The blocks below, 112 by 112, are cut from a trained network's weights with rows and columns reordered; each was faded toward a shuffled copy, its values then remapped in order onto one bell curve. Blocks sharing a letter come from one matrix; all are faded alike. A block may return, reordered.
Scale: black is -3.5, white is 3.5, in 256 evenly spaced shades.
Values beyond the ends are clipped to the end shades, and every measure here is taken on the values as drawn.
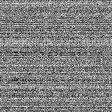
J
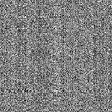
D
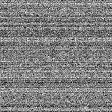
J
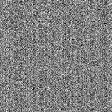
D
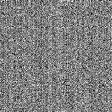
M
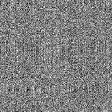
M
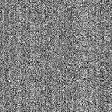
M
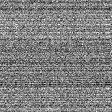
J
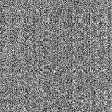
D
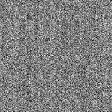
M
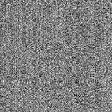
D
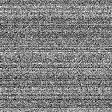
J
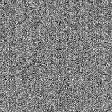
M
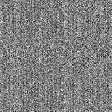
M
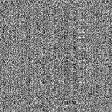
D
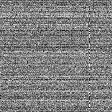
J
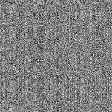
D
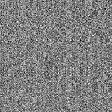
D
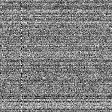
J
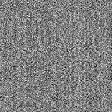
M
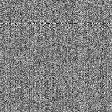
D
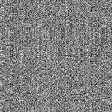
D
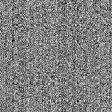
D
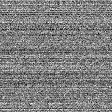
J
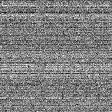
J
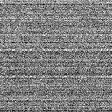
J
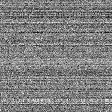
J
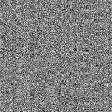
M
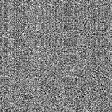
M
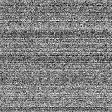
J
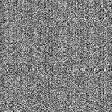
D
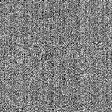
M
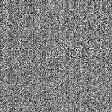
M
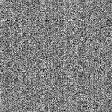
M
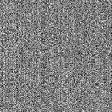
D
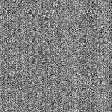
D
